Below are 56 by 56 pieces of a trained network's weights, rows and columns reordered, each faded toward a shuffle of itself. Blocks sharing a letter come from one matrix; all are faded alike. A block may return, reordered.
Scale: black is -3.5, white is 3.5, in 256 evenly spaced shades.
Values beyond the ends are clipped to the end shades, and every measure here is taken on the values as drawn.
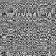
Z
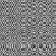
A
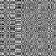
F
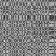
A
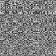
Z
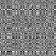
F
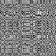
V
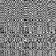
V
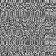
Z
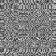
Z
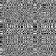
F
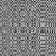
A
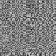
Z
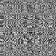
Z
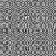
A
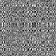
F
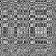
F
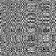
F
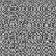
Z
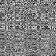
Z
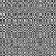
F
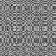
A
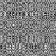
V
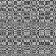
V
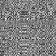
Z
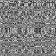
Z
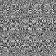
Z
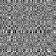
F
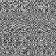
Z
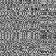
Z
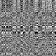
F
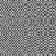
V
